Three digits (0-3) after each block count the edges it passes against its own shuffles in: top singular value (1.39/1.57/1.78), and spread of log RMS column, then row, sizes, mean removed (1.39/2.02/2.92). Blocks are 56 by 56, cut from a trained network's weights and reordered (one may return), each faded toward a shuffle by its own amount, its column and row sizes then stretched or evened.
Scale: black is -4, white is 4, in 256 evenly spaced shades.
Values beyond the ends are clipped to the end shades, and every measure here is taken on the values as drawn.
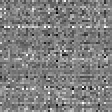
2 2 2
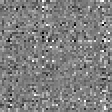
0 2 2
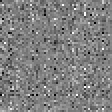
1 2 1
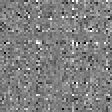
1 2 2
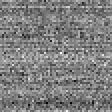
3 0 1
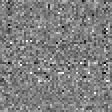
1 1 1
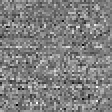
1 1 2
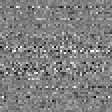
0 0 3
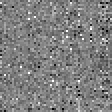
0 2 0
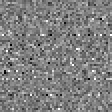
1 0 2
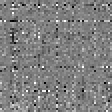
2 2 2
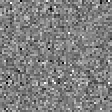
2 0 1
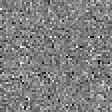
0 1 2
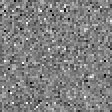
1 0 1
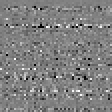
2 1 3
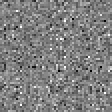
2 1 1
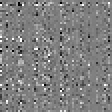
0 3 2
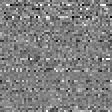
0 0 3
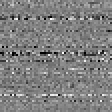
2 0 3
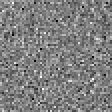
2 0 0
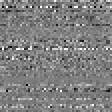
1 0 3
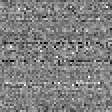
2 0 2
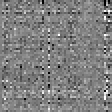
2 3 1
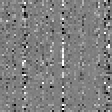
2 3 1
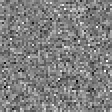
1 0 0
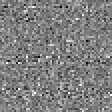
0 1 2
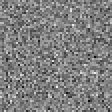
0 0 1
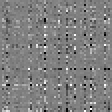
2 3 2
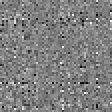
2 2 1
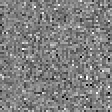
0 1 0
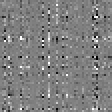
2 3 2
